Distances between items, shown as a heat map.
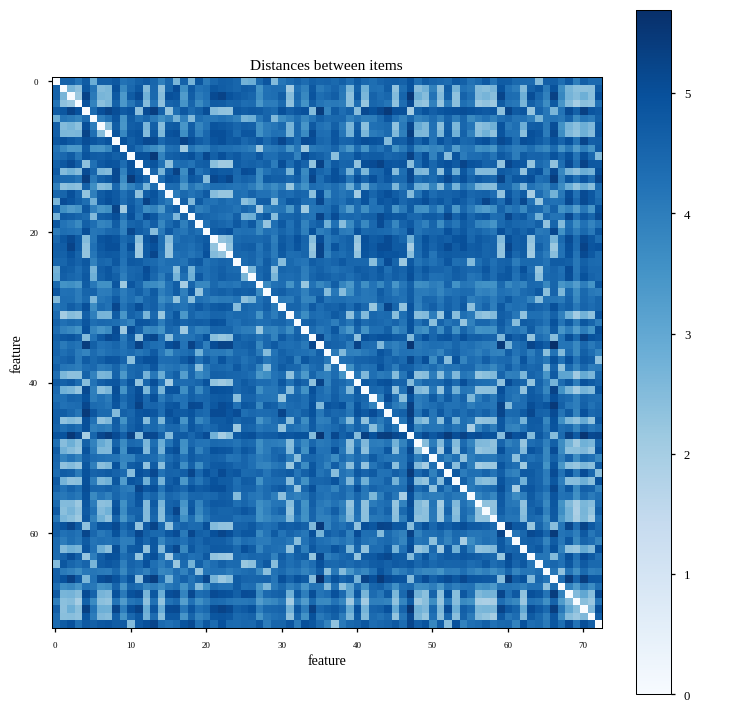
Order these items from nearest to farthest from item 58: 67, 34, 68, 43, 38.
68, 67, 38, 43, 34
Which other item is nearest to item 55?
46
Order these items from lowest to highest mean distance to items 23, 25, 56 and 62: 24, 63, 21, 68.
68, 63, 21, 24
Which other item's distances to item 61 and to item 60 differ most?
54
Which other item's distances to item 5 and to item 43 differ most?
18
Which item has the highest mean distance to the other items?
8
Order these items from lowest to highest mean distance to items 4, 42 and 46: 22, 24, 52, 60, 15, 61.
24, 15, 22, 61, 60, 52
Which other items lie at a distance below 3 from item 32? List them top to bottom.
50, 54, 61
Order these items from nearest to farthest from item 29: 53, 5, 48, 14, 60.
5, 14, 48, 53, 60
